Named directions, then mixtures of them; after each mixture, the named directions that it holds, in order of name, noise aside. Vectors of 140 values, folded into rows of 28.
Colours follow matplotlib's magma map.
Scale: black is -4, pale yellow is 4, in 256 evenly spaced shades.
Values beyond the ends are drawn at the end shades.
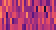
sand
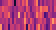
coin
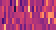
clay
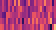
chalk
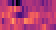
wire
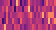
clay.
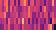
chalk.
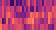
chalk, clay, wire.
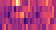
clay, coin, wire.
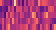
chalk, coin, sand.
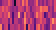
coin.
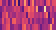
chalk, sand.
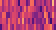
chalk, coin.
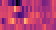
wire.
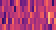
chalk, clay.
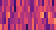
chalk, clay, coin.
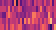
chalk, wire.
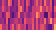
chalk, coin.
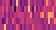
clay.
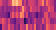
coin, wire.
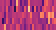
clay.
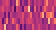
clay.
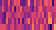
chalk, clay.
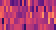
clay, sand, wire.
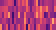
coin.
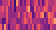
clay, coin.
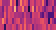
clay.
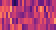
coin, sand, wire.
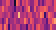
clay, coin.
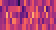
sand, wire.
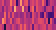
clay.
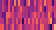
chalk.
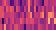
clay, sand, wire.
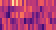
chalk, coin, wire.
